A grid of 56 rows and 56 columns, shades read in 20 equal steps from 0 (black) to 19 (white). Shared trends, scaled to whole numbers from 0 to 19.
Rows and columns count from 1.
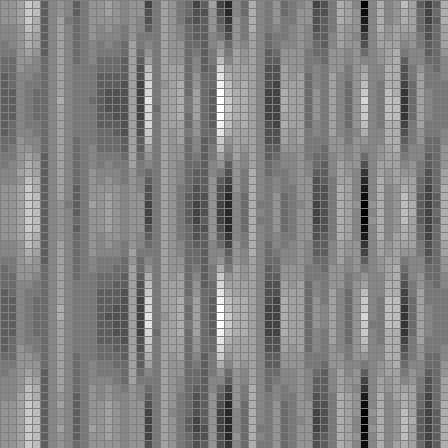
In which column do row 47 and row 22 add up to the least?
46
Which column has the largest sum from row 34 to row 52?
28
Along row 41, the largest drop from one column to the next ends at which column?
51
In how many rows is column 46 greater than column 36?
16
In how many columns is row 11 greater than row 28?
28
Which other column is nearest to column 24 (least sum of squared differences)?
55
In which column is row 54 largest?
4
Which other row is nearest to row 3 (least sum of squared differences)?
24
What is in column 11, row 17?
9
